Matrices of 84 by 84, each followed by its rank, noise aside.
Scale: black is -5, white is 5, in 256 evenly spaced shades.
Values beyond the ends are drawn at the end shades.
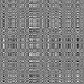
two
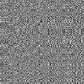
six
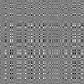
one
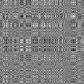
two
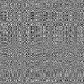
four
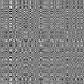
two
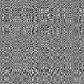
three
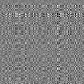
two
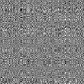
six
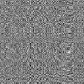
six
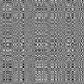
two
